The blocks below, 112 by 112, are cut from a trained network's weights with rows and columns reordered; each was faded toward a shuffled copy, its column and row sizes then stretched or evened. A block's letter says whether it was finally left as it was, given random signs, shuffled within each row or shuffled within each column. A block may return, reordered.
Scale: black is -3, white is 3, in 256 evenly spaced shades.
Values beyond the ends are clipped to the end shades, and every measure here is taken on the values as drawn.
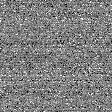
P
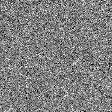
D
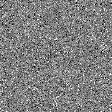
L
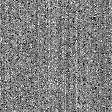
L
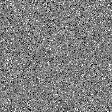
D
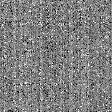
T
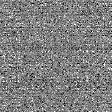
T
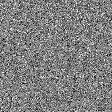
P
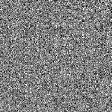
T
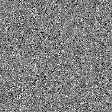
L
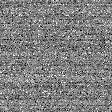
P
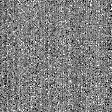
T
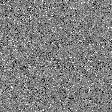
P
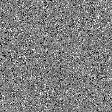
D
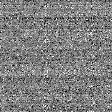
T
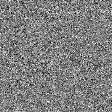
P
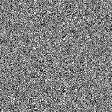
T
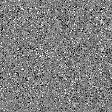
D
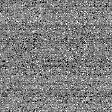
T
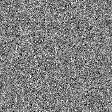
L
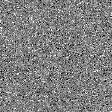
D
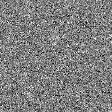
D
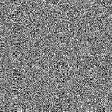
T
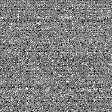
T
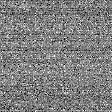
T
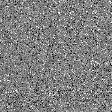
D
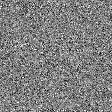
P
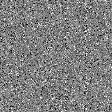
L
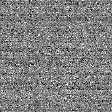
T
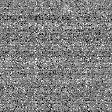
T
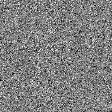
D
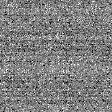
T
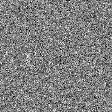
L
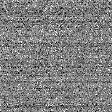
T
